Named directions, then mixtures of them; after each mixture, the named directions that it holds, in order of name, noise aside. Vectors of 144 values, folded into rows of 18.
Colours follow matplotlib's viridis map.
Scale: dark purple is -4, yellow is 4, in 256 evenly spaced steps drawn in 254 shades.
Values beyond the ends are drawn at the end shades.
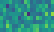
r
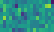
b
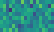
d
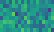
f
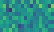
d.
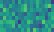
b, f.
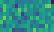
b.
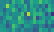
r.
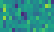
b.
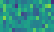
b.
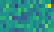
b, d.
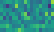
b, r.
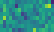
b.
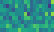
b, r.
